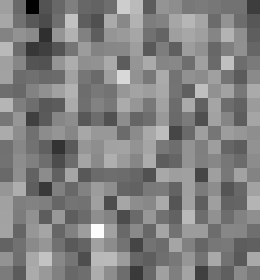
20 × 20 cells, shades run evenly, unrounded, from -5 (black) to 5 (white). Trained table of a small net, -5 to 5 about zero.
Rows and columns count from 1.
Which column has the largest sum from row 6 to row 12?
10
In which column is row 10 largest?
13
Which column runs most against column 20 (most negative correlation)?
14
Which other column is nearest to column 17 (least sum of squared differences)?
20
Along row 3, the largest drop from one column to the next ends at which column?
4
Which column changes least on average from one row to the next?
2
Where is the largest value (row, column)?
17, 8
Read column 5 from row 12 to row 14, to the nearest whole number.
-2 -1 0
